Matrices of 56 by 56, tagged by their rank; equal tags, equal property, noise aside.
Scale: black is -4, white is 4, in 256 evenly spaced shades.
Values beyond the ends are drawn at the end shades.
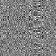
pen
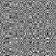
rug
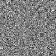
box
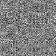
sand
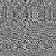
pen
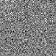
box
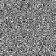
box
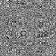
sand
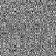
sand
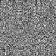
box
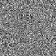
box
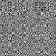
pen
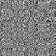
pen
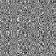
pen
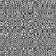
rug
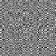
rug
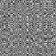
rug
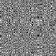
pen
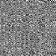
pen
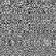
pen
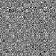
sand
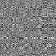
rug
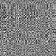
rug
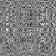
rug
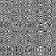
rug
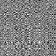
rug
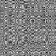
rug
